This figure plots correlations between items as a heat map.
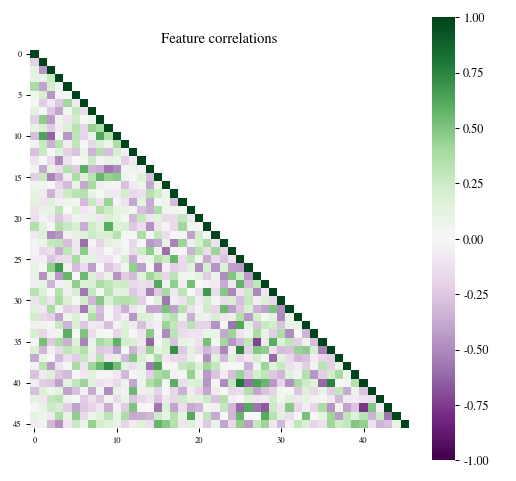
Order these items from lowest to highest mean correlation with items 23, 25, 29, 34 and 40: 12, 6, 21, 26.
12, 26, 6, 21
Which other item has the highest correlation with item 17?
36
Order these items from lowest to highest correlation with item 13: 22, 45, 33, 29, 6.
33, 29, 6, 45, 22
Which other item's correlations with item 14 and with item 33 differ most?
24
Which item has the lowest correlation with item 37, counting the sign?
29
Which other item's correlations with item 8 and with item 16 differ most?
30
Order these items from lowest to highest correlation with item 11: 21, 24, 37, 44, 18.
37, 18, 24, 21, 44
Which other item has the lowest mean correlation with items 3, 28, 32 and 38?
43
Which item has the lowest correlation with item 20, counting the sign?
26
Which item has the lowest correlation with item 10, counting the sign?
2
